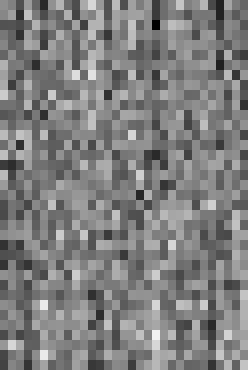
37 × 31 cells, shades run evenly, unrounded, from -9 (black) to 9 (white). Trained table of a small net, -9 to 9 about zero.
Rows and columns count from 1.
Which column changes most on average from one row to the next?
1
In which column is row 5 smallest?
6
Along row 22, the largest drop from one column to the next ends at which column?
16
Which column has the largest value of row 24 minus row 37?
4
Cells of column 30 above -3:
34
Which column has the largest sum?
11
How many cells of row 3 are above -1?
17
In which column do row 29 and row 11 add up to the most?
10
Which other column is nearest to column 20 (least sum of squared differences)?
31
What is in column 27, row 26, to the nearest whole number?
-2
